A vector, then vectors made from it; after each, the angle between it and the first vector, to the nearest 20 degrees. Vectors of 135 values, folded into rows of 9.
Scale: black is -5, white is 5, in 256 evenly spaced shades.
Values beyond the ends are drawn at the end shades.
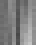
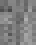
60 degrees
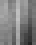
160 degrees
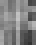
140 degrees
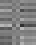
80 degrees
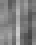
160 degrees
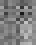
60 degrees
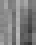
160 degrees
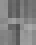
60 degrees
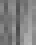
20 degrees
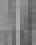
160 degrees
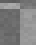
60 degrees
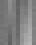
20 degrees
